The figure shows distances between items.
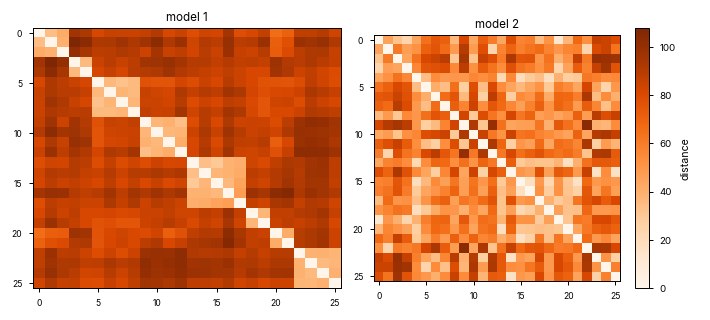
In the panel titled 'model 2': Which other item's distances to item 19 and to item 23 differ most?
0
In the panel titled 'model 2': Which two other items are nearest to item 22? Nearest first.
1, 12
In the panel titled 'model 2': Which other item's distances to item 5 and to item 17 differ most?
24
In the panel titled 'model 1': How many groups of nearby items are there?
8
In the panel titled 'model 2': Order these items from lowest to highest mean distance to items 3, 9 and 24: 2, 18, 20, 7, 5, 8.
5, 18, 7, 20, 8, 2
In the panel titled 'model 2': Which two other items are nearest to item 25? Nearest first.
14, 23
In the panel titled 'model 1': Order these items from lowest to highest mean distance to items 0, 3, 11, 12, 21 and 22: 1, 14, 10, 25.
10, 25, 1, 14
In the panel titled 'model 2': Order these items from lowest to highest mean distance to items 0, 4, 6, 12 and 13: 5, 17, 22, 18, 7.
18, 17, 5, 22, 7
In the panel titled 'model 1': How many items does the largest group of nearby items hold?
5
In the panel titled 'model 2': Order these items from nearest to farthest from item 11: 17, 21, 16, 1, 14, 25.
14, 25, 16, 21, 17, 1
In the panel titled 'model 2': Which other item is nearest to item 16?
15
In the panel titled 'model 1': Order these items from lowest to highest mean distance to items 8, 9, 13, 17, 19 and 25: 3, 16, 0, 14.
14, 16, 0, 3
